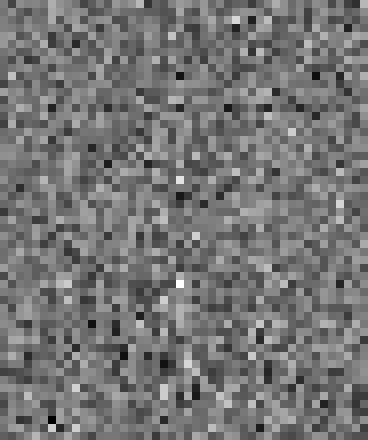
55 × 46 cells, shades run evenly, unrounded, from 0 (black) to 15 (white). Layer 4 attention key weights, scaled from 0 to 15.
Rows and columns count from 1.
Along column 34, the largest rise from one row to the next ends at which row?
15
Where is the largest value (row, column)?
36, 23
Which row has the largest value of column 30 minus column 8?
3
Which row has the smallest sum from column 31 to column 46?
14
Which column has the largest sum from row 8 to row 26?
33
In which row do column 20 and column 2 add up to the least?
55
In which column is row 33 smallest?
10
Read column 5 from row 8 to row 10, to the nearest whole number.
4 7 7
